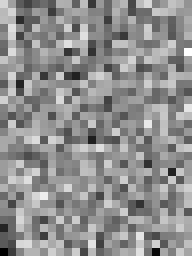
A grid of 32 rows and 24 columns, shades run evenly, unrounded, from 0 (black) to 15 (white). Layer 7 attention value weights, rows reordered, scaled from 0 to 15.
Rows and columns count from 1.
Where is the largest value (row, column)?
7, 24
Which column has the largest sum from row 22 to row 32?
4
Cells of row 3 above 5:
22
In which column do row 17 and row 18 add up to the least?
12
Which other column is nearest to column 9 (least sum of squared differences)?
15
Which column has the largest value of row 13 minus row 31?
1
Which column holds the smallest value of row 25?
13
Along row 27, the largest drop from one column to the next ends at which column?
17
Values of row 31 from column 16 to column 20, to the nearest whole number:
6 8 12 8 12
